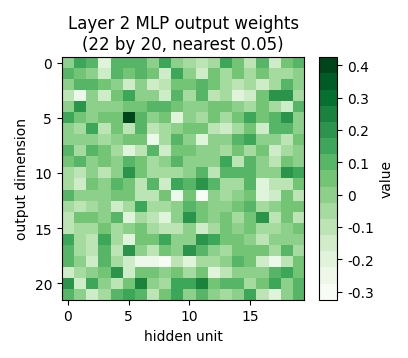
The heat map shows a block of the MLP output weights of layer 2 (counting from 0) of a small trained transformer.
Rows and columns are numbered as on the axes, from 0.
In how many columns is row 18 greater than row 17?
5
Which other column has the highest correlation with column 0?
12
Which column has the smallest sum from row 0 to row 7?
3
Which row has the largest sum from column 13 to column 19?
10
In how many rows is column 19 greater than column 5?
11
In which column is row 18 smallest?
8
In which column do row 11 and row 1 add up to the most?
9
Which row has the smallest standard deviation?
15
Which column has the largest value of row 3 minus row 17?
17
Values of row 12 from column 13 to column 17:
-0.05 0 0.05 -0.2 -0.15
